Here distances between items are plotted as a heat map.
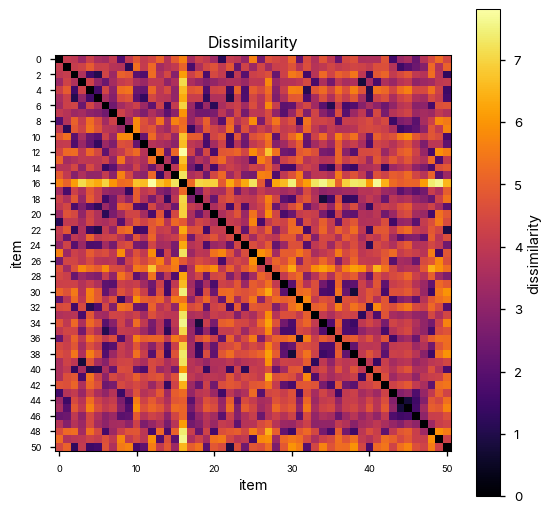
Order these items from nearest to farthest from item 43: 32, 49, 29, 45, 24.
45, 24, 29, 32, 49
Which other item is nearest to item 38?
30
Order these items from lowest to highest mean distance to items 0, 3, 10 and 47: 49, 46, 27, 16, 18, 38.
46, 18, 38, 49, 27, 16
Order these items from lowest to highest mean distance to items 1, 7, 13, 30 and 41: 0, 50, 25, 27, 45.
25, 45, 0, 50, 27
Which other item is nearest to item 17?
9
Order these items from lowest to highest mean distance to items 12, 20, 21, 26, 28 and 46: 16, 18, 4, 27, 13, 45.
18, 45, 4, 13, 27, 16
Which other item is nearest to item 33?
39
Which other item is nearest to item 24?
40
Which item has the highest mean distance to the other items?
16
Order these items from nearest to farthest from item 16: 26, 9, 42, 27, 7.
27, 26, 9, 7, 42
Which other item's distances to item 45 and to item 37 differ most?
44
